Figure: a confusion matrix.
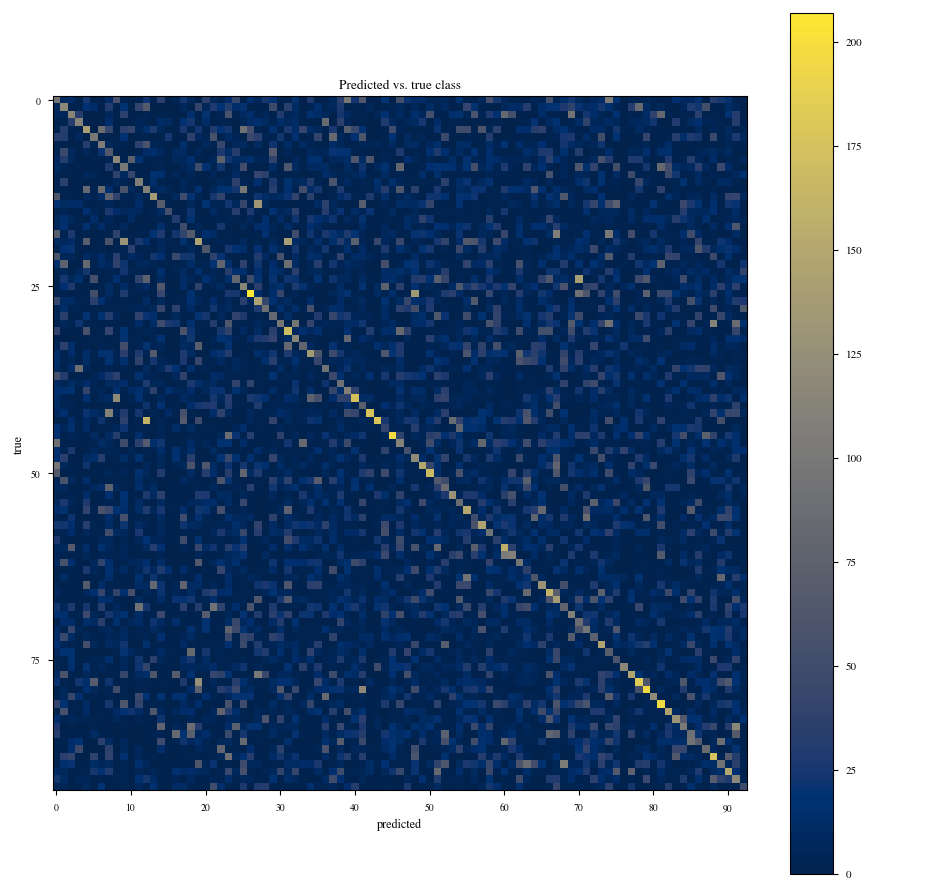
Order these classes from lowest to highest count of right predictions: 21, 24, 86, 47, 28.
21, 47, 86, 24, 28
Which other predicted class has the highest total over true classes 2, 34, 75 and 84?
91
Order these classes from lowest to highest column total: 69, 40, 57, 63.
40, 69, 57, 63
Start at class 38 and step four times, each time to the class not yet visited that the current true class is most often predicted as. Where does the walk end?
86
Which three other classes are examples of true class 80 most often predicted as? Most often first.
36, 74, 85
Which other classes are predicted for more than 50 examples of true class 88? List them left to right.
23, 48, 83, 90
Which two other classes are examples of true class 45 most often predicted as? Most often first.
23, 87
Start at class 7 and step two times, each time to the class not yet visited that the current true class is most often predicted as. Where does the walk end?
51
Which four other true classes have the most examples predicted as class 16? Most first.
85, 77, 21, 28
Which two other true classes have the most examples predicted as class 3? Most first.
36, 87
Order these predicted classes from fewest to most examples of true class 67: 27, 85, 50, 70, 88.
50, 85, 88, 70, 27
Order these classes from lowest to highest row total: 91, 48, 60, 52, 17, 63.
17, 63, 52, 91, 48, 60
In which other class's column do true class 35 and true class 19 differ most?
31
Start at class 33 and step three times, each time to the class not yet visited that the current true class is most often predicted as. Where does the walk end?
0
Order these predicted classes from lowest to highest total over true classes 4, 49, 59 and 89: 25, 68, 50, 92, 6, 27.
92, 27, 50, 6, 68, 25
